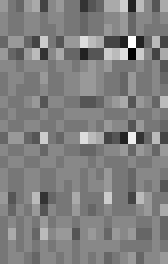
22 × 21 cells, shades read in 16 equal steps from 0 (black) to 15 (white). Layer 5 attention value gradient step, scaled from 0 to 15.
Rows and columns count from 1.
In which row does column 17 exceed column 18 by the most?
4
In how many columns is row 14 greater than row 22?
4
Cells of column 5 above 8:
5
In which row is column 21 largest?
9
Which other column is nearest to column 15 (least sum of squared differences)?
8
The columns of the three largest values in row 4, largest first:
17, 11, 6
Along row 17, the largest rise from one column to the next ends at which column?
18
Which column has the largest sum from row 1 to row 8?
14
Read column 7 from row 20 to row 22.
8 7 8
